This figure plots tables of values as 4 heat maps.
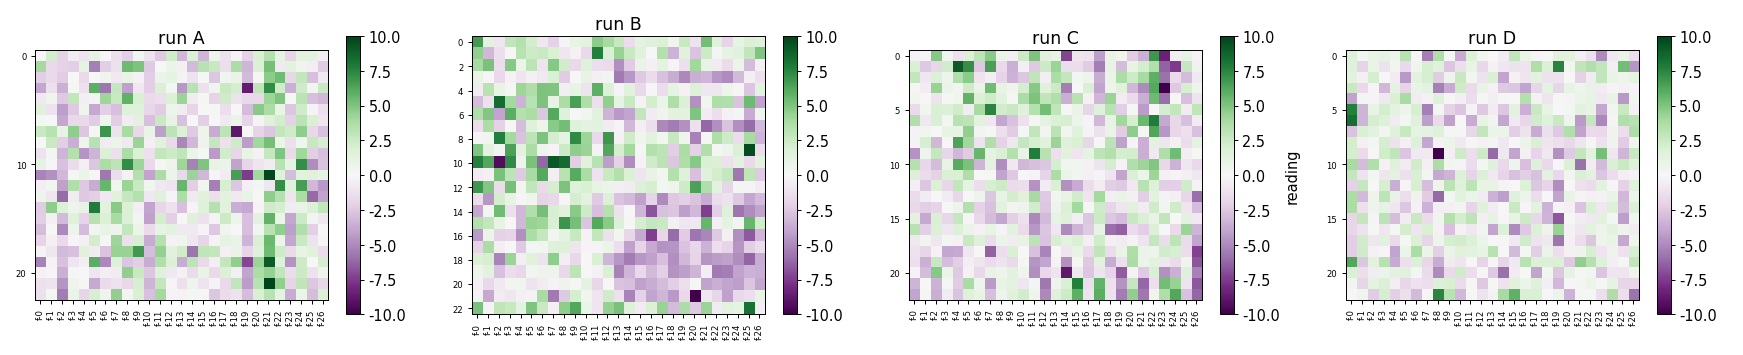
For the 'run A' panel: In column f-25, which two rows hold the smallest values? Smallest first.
13, 10
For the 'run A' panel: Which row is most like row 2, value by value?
16
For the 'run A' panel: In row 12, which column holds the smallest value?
f-16
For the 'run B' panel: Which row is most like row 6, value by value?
2
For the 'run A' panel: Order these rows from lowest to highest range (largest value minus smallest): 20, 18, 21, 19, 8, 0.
0, 20, 8, 18, 21, 19
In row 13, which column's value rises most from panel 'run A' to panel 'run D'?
f-2
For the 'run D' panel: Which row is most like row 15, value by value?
12
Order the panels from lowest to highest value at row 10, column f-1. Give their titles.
run D, run C, run A, run B
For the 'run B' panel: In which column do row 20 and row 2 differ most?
f-1
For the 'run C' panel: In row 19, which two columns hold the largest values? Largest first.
f-20, f-2
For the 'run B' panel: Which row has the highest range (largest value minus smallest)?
10
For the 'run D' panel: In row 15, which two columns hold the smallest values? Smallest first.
f-19, f-25
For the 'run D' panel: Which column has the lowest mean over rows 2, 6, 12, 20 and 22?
f-14
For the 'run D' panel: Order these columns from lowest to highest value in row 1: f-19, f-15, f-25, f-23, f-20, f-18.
f-15, f-20, f-18, f-23, f-25, f-19
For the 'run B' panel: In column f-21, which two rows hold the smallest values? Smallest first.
14, 7
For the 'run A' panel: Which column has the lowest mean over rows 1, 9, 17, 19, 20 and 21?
f-19
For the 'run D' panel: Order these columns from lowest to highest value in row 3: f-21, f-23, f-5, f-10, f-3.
f-3, f-5, f-23, f-21, f-10
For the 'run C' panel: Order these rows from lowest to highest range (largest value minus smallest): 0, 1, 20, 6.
6, 20, 0, 1
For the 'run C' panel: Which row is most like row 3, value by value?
0
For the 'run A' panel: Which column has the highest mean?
f-21
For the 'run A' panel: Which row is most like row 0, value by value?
6
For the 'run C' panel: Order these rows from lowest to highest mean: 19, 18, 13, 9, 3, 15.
19, 18, 15, 13, 3, 9
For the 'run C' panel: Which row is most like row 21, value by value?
22
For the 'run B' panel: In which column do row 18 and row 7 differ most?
f-8
